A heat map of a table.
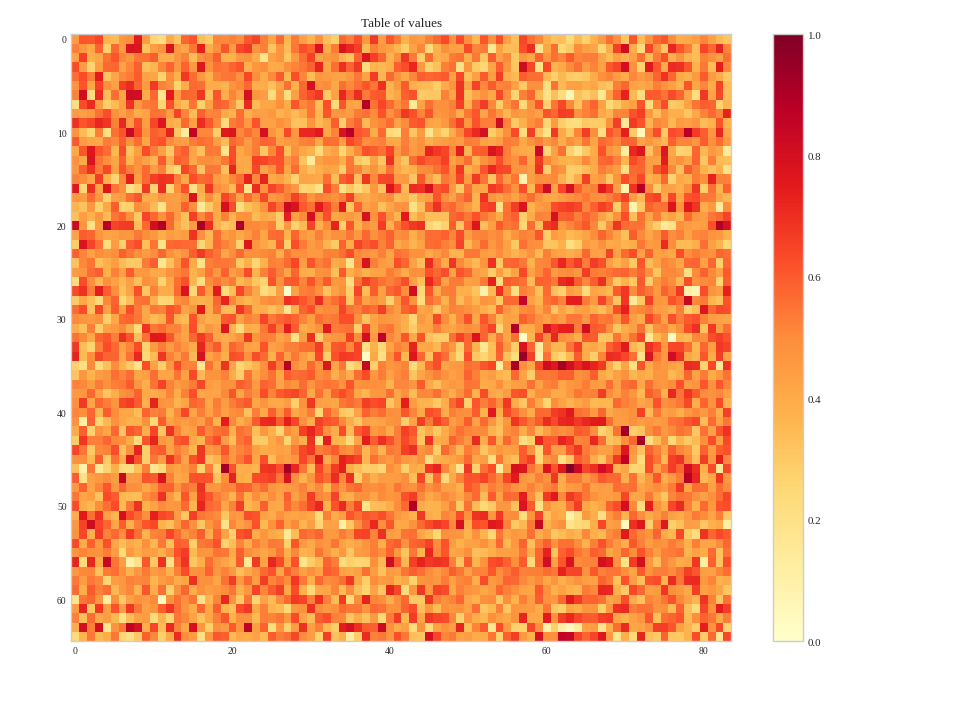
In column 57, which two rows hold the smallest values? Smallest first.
32, 15
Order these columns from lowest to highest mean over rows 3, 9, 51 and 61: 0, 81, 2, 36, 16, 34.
81, 2, 34, 0, 36, 16
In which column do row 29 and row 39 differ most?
78
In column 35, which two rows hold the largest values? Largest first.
10, 63
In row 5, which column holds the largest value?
30
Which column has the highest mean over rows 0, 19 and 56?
40
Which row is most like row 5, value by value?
39
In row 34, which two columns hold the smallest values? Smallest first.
37, 59
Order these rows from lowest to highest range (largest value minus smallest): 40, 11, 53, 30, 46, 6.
11, 30, 40, 53, 6, 46
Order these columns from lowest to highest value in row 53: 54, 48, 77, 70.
48, 54, 77, 70
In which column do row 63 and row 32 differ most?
76
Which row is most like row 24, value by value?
26
